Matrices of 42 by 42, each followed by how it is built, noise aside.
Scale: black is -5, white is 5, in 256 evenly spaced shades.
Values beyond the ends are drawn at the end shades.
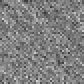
Toeplitz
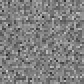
repeating columns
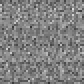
repeating columns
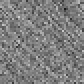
Toeplitz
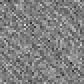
Toeplitz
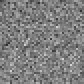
repeating columns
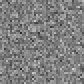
repeating rows
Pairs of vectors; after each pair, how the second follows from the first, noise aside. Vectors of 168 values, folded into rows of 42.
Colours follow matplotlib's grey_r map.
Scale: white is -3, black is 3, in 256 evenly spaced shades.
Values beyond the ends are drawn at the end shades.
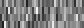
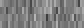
reversed, negated, shrunk.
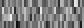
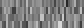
wrapped around, shrunk.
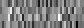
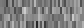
reversed, shrunk.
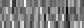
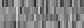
reversed, negated, shrunk.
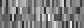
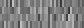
reversed, shrunk.
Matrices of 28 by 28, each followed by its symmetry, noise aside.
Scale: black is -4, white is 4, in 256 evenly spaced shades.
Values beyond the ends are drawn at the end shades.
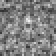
mirrored left to right.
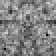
mirrored left to right.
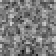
mirrored left to right.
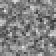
same after a half turn.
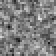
antisymmetric.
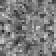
mirrored top to bottom.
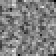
mirrored top to bottom.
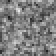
antisymmetric.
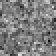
antisymmetric.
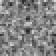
mirrored left to right.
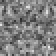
mirrored left to right.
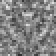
mirrored left to right.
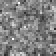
no symmetry.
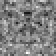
mirrored left to right.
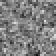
antisymmetric.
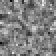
antisymmetric.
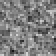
antisymmetric.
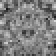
mirrored left to right.
